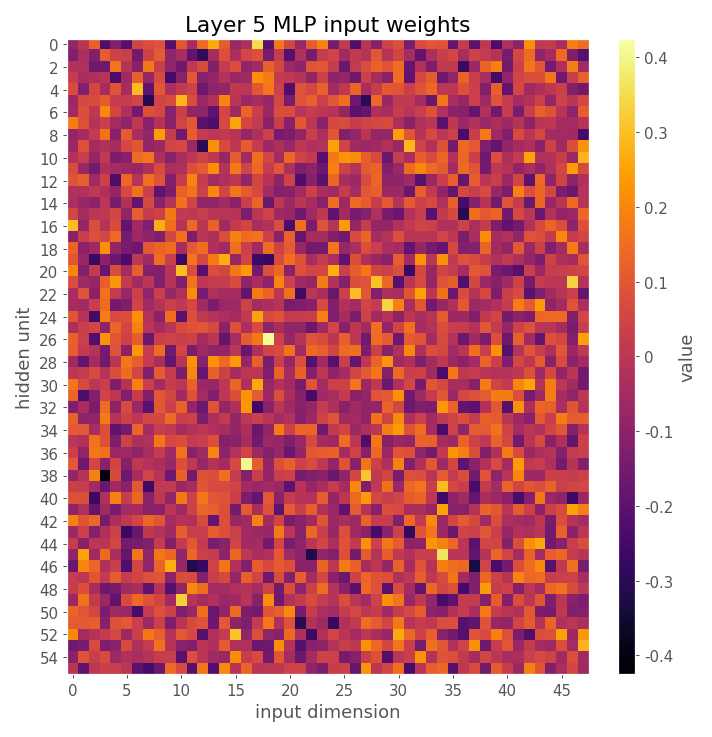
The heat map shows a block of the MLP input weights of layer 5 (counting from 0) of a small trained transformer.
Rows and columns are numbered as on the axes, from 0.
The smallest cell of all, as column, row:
3, 38
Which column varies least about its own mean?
45
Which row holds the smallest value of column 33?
15
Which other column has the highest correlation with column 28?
5
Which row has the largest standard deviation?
46
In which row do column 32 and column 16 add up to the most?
37
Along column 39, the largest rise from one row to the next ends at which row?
4
